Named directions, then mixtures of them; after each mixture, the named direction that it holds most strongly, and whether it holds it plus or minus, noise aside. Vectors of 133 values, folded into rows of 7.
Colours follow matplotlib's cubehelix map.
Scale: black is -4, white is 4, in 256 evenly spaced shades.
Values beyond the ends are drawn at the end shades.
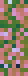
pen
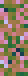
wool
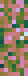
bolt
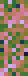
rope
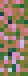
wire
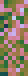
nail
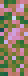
nail, plus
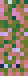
pen, plus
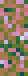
wool, plus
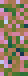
wool, plus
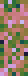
rope, plus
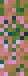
nail, minus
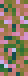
wool, plus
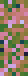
rope, plus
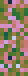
pen, minus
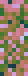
rope, minus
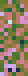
wire, minus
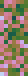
nail, minus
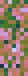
pen, plus
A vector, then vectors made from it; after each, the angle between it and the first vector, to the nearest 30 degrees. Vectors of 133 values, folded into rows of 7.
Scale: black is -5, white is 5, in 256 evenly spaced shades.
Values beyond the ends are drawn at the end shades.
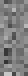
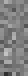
150 degrees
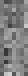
30 degrees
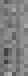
30 degrees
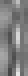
90 degrees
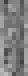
60 degrees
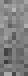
30 degrees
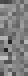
60 degrees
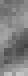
60 degrees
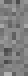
30 degrees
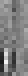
120 degrees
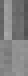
90 degrees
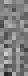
150 degrees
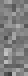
150 degrees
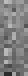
150 degrees
